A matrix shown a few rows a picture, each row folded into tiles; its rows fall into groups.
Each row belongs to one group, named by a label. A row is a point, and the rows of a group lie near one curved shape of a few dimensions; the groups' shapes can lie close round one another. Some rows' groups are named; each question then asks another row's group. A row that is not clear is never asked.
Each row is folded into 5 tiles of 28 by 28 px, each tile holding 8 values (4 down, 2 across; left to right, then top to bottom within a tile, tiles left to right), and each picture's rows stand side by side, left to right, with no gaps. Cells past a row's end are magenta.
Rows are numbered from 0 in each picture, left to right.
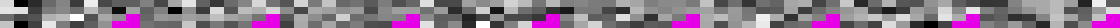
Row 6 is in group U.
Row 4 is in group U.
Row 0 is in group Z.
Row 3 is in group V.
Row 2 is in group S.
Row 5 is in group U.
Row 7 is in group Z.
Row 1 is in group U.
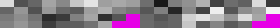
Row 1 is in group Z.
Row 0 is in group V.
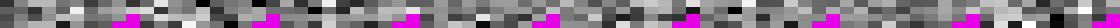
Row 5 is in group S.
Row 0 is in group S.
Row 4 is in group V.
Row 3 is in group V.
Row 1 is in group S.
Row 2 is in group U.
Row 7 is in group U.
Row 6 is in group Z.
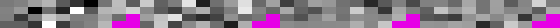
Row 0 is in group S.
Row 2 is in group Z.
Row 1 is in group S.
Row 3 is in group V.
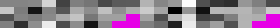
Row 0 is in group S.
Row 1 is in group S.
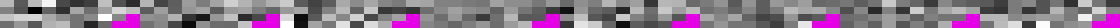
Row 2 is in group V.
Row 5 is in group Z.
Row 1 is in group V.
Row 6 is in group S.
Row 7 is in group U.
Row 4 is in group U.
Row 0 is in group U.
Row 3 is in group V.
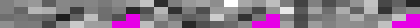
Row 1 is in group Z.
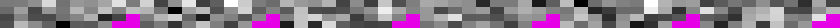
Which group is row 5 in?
Z
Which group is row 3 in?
S
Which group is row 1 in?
S
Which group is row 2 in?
U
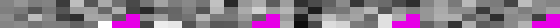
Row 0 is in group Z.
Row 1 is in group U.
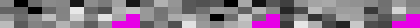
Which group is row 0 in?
U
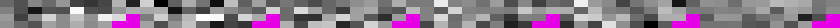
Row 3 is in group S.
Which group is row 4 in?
S
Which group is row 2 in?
V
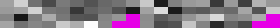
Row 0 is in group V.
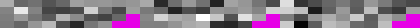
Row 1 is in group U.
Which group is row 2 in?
Z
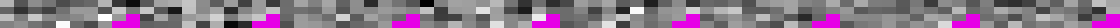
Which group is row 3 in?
Z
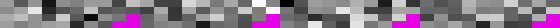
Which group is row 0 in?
U
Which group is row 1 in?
Z
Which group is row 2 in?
Z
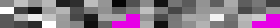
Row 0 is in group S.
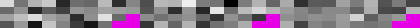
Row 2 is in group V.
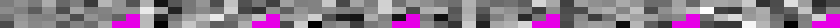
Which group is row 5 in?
S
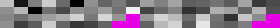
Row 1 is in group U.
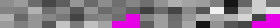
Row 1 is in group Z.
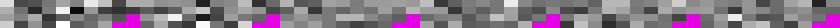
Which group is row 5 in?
S
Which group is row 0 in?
V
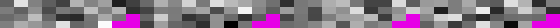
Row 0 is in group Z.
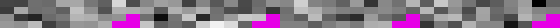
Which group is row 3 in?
S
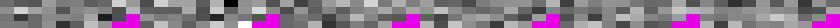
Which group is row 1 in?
Z
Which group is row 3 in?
V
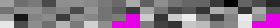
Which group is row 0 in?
V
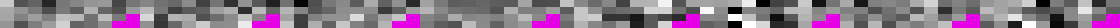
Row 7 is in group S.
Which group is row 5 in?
S
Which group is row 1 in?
Z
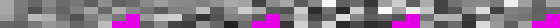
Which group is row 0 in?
Z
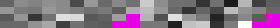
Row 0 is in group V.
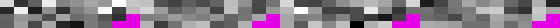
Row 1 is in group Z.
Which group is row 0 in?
Z
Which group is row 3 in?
Z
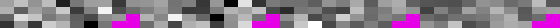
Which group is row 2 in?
U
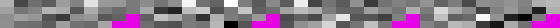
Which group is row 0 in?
V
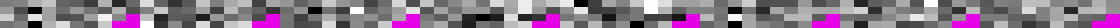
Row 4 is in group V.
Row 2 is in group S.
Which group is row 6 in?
Z
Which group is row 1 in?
V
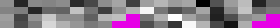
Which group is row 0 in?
Z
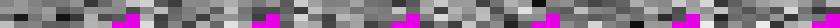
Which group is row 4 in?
V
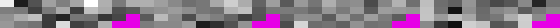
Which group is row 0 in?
V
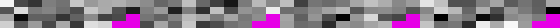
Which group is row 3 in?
V
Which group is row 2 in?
V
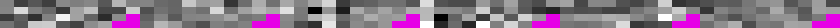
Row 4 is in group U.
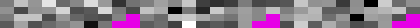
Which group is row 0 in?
S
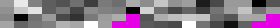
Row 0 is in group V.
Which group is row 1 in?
S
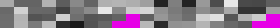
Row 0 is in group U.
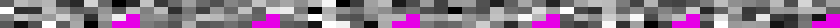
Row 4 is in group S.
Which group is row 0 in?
S
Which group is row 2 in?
S
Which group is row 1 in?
Z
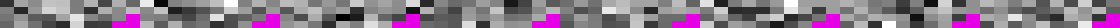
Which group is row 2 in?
V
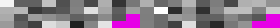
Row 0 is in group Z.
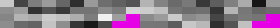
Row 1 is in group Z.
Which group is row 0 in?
U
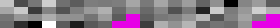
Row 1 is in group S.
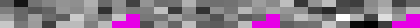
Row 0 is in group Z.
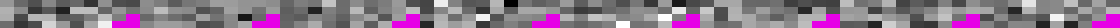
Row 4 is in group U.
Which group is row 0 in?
Z
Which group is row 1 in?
V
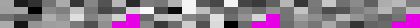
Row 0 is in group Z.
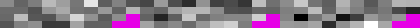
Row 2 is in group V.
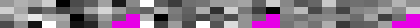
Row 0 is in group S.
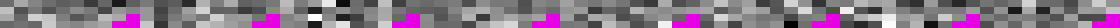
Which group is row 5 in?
S
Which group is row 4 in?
Z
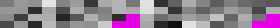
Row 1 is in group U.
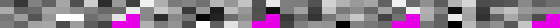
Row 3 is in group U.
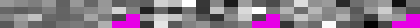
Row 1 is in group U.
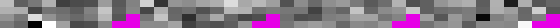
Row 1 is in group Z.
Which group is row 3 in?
Z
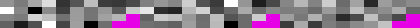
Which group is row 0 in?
S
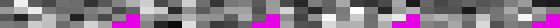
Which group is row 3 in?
U
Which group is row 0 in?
V
